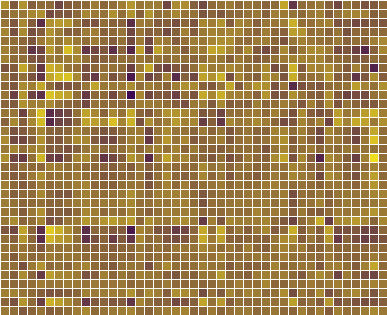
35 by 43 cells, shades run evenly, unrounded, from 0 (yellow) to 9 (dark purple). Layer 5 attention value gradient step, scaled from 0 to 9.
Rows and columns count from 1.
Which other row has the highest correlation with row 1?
33
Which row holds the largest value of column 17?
18
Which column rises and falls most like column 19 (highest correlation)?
42
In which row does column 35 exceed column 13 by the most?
14
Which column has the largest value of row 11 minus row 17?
15
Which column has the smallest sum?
25
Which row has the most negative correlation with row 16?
8
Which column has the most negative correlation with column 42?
3
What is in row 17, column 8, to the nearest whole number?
6
